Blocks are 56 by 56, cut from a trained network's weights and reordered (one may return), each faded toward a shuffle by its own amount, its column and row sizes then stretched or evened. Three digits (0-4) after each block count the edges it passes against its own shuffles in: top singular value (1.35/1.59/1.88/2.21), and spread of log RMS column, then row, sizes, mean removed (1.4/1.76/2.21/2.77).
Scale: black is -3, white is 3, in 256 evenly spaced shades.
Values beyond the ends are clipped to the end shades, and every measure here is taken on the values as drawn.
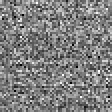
0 1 0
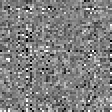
1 3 3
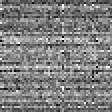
4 2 3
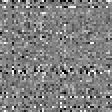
2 3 4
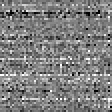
3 2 4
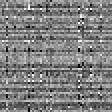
4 3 2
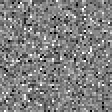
0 1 0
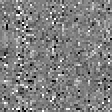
1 3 0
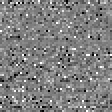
0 0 3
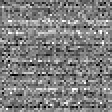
3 0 3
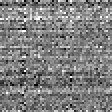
3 2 3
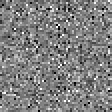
2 1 0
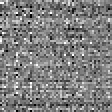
2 3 1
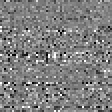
1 2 4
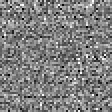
0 0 1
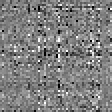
1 4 2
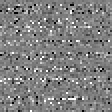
0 0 4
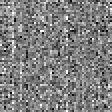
1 2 0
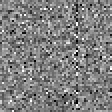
0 2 1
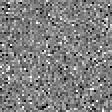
0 1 0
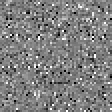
0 1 2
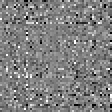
1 3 3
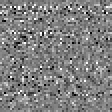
1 0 3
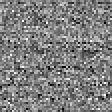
0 0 2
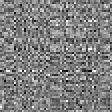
4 1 2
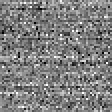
1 0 2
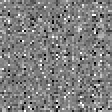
0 3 1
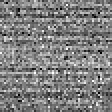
3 1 1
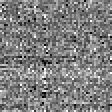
1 3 0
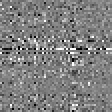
3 2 4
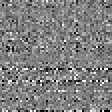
3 1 4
